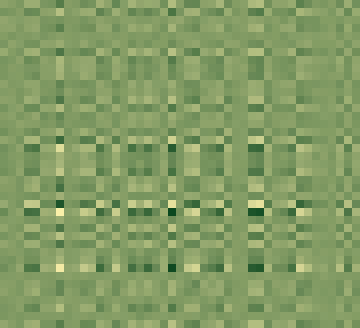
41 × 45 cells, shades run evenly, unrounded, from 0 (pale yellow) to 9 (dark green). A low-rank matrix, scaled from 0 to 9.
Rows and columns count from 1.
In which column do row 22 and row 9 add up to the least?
8
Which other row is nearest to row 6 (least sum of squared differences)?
28
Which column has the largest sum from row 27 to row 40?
22
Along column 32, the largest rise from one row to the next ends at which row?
27
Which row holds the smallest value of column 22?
26
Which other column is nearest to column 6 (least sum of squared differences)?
7
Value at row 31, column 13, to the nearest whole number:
3
